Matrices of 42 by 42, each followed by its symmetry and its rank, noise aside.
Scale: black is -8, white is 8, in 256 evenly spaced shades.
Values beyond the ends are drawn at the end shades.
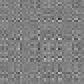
no symmetry, rank two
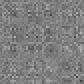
symmetric, rank four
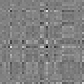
symmetric, rank two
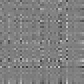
antisymmetric, rank two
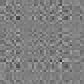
symmetric, rank two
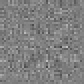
antisymmetric, rank four
